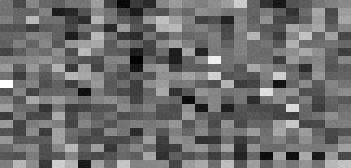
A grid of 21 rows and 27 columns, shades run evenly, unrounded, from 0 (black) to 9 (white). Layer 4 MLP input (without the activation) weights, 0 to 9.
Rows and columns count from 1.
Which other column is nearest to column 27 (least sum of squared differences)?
2
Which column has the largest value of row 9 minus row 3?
7
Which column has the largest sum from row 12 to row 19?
5
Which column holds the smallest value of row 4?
9
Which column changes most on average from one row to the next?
23
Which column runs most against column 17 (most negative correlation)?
12
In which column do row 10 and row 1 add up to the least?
10
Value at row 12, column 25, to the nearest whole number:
3
